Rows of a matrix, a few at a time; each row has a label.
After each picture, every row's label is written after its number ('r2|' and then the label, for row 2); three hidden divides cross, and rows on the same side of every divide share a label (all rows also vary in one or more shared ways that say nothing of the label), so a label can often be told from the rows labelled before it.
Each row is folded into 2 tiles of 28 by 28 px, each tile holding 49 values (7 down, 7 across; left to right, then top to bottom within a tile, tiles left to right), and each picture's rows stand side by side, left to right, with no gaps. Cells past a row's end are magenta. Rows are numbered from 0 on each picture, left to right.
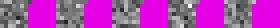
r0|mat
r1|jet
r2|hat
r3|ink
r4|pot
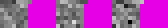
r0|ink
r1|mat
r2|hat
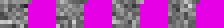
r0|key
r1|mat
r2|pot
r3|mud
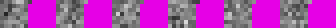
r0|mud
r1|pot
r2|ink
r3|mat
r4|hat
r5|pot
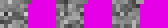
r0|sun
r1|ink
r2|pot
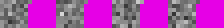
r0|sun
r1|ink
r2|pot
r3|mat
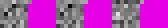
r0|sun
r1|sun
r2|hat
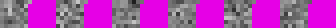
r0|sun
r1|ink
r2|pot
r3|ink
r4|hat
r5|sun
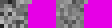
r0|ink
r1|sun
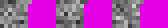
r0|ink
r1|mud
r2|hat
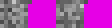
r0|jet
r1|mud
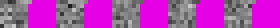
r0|ink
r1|jet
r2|mat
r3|mud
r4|hat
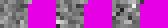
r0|pot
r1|key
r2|mud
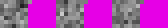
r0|pot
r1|ink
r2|mud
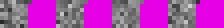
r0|jet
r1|ink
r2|ink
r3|mud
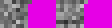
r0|key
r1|jet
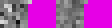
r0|pot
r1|pot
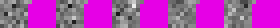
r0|sun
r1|jet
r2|mud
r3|ink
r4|pot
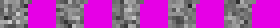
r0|key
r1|jet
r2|mud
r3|sun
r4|ink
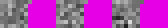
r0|sun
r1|key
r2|mat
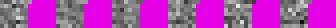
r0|jet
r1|key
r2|jet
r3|sun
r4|mat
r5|mud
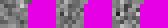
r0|mud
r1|sun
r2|sun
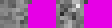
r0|mud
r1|mud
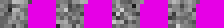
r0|mud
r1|key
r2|key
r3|mat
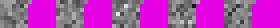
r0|sun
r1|hat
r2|ink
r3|pot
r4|jet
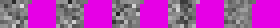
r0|ink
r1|key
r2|jet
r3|pot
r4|jet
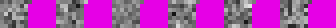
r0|mud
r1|pot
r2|mat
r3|mat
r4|mud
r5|ink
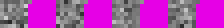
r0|jet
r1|ink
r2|key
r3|jet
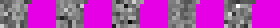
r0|mud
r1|mat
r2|jet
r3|pot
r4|ink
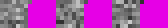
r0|jet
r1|mud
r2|key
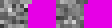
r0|mat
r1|mat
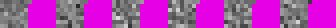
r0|hat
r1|mat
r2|hat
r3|mat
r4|hat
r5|mat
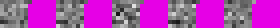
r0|mud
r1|jet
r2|jet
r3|jet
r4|hat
